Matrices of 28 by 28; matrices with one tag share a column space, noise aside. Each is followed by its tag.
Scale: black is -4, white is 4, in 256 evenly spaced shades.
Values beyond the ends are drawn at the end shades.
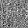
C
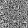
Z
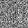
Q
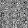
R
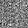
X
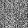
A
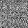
Z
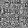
Q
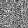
C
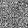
X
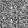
Z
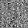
A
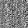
C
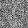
C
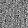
C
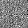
C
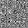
Q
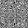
X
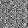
X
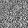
Z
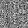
Q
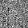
C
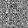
Q
